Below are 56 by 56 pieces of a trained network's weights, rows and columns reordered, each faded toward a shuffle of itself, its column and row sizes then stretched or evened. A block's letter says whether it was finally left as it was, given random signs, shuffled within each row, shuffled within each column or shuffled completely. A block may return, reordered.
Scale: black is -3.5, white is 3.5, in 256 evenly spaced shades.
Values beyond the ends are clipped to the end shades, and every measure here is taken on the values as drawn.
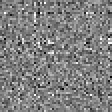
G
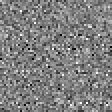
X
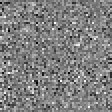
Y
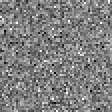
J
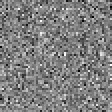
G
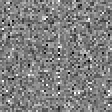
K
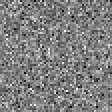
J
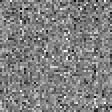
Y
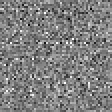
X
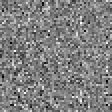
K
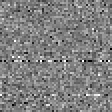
X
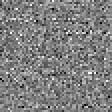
X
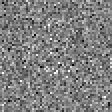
J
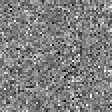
K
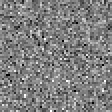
J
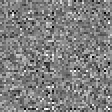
G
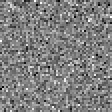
J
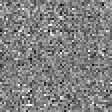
Y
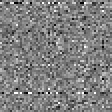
G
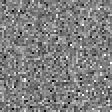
J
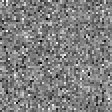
K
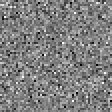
X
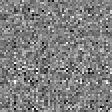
G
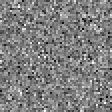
J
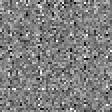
Y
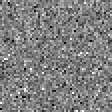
J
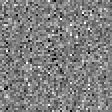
K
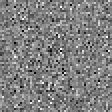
K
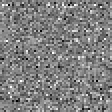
X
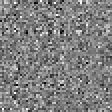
G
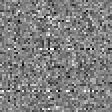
Y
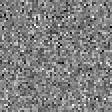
X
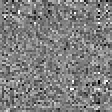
Y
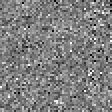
K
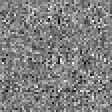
G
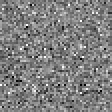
X
